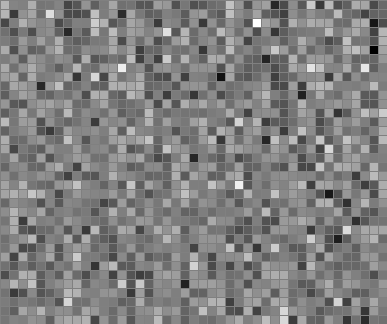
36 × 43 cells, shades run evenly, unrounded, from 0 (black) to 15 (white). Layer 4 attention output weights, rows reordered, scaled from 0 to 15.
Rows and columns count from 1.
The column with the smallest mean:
42
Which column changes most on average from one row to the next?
37
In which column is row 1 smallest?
31
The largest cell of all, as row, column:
3, 29
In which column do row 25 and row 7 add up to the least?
30
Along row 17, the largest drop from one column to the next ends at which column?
38
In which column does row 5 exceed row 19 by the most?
34
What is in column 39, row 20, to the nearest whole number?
7
